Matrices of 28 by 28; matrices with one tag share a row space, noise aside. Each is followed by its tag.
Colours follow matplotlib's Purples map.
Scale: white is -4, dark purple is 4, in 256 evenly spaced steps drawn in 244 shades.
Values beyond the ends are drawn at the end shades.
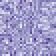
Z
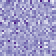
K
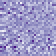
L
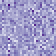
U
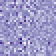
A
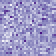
Z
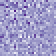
A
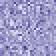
A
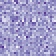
K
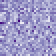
L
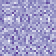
K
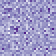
K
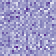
K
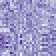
Z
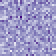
L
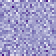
K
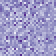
A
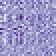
L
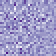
A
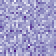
A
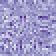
Z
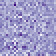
A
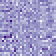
Z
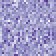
K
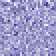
K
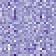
U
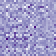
A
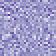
K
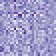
A
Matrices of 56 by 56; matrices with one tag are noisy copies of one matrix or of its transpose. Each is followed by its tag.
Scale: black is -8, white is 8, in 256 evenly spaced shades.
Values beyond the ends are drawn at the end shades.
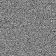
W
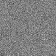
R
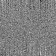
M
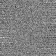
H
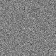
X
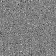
W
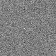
X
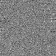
W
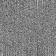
H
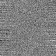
M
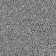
X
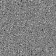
W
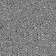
R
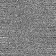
H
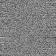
H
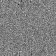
W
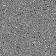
R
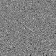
X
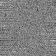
M
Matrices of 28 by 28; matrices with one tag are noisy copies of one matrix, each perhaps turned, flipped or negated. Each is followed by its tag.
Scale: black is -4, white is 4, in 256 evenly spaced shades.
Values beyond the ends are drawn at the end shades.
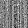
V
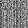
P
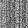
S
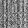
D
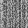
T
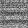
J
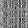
T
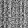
D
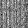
T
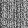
P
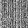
P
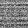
D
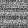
J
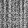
D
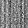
D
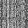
T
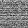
P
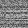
V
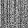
V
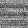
J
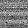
J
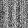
J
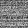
S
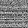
V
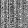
V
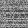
V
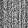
T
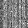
T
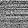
V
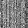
T
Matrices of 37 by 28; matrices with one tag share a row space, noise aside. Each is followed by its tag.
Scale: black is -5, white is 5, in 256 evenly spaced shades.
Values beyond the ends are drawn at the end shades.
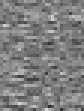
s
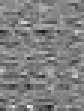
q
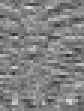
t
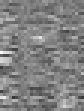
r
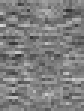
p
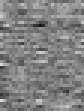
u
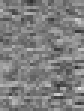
t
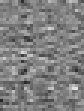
q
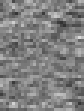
t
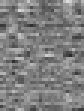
p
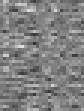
s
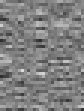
u
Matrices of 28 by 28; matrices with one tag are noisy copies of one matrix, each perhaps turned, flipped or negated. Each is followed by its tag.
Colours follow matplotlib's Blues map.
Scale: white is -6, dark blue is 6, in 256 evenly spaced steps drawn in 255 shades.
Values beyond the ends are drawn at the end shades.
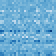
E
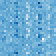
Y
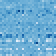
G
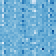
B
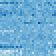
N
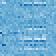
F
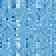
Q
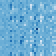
E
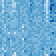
N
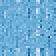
Q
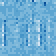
F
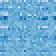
Q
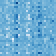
Y
